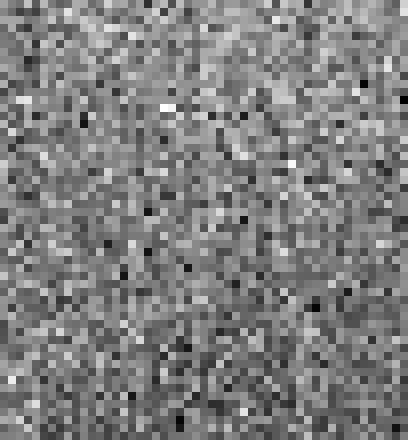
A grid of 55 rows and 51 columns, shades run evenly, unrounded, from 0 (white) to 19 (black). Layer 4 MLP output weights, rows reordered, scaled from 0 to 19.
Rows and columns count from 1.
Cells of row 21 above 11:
12
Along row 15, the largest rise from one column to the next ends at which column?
27
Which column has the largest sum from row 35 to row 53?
20
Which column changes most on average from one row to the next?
21
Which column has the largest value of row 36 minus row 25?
30
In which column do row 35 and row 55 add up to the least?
1
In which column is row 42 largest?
28
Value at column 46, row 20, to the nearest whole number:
7
